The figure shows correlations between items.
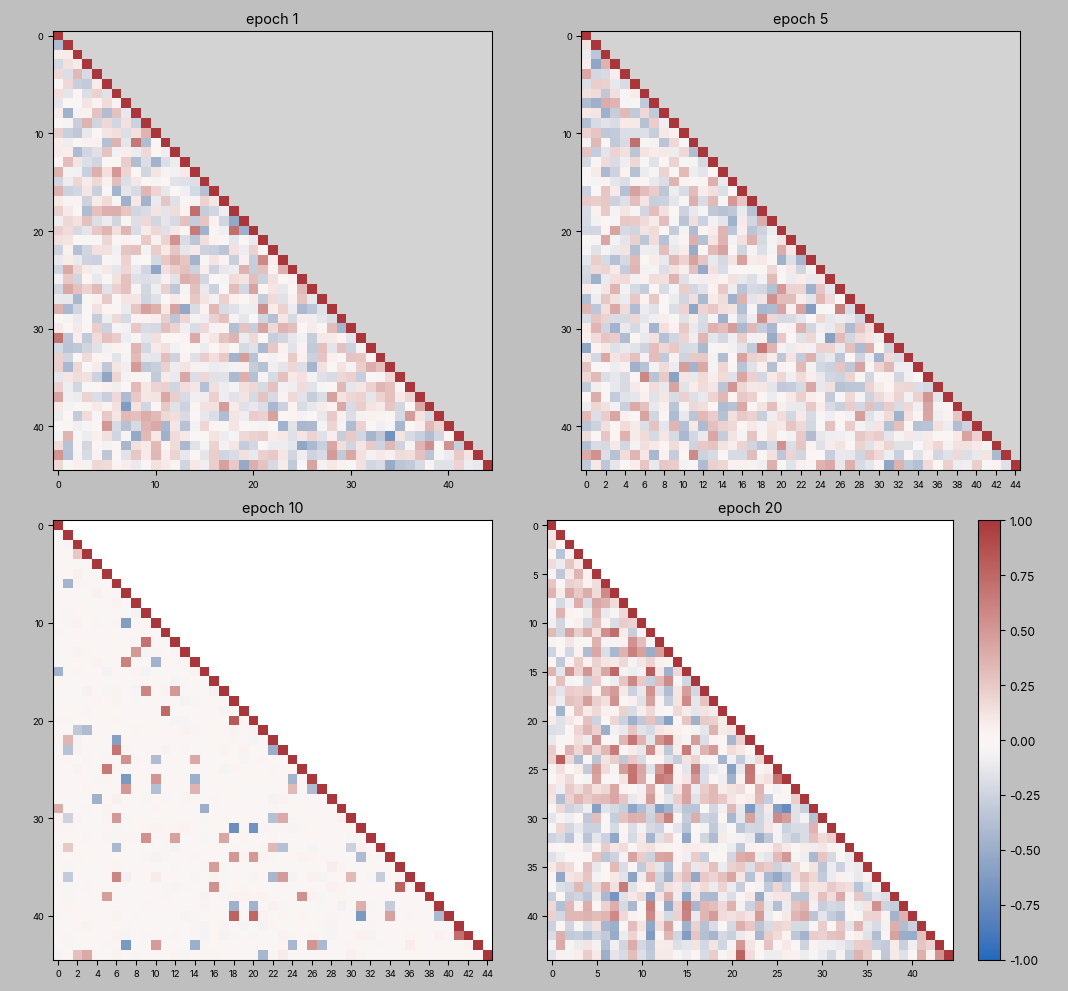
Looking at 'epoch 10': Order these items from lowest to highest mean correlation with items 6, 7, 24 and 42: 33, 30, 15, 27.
33, 15, 30, 27
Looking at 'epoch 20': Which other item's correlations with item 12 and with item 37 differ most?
26
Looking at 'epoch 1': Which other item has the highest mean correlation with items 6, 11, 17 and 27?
8
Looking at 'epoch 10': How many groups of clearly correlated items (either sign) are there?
12
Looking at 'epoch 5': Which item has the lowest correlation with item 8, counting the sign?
2
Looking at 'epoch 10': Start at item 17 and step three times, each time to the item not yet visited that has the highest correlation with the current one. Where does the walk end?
32
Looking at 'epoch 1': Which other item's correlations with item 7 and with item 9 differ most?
40
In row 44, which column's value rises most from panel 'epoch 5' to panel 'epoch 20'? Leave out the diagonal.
21
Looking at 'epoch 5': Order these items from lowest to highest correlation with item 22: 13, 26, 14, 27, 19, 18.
18, 19, 27, 26, 13, 14
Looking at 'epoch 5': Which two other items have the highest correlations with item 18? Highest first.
32, 29
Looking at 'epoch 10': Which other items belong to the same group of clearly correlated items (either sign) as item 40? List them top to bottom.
18, 20, 31, 34, 39
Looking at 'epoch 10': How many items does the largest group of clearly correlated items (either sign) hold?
7
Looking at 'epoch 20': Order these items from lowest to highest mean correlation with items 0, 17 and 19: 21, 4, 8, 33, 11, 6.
21, 33, 8, 4, 6, 11
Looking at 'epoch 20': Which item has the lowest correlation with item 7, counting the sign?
38
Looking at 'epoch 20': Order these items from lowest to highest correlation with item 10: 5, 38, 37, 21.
21, 37, 38, 5
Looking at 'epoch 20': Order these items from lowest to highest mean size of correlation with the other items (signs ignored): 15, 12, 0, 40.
0, 12, 40, 15
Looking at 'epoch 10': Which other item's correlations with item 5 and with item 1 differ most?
25
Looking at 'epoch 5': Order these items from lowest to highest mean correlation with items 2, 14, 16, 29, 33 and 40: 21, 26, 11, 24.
26, 24, 11, 21
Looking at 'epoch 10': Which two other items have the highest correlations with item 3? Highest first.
44, 2
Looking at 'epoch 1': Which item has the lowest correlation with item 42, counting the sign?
25
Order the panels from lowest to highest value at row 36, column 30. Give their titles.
epoch 20, epoch 1, epoch 5, epoch 10
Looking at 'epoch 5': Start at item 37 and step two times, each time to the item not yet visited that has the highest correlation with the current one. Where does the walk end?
6
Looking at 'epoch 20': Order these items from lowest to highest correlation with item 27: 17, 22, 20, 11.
22, 20, 17, 11
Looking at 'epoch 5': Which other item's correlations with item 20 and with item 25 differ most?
31
